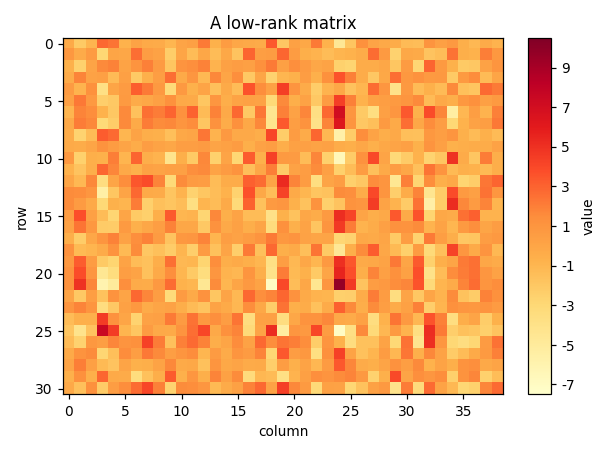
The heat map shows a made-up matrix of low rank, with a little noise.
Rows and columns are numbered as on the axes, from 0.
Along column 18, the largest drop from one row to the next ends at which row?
19
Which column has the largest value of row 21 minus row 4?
24
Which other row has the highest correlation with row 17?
2
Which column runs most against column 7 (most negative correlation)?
35
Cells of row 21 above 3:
5
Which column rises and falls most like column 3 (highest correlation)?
14
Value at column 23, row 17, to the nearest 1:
0
